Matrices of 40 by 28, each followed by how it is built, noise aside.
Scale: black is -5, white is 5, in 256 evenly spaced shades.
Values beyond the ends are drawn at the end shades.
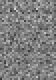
repeating columns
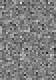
repeating columns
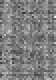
blocks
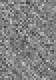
Toeplitz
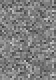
repeating rows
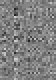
low rank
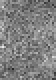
smooth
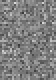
blocks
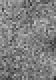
smooth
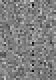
uneven columns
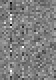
uneven columns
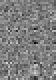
low rank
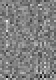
low rank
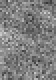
smooth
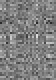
low rank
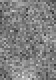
smooth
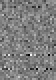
uneven rows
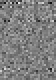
uneven rows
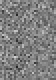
repeating rows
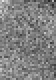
smooth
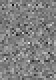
uneven rows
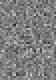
low rank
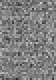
blocks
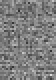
blocks
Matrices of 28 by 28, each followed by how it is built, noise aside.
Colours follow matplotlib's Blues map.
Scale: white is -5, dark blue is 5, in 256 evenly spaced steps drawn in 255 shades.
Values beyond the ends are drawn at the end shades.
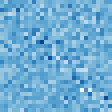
banded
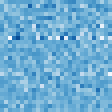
uneven rows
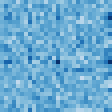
low rank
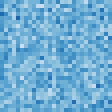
blocks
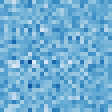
low rank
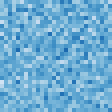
noise
